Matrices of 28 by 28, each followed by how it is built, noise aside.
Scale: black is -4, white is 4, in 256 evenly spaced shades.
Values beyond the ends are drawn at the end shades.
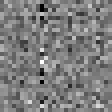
uneven columns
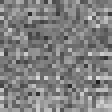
blocks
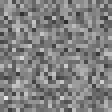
repeating columns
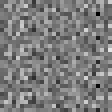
repeating rows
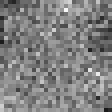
smooth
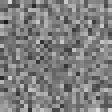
blocks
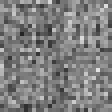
blocks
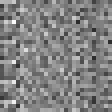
repeating rows
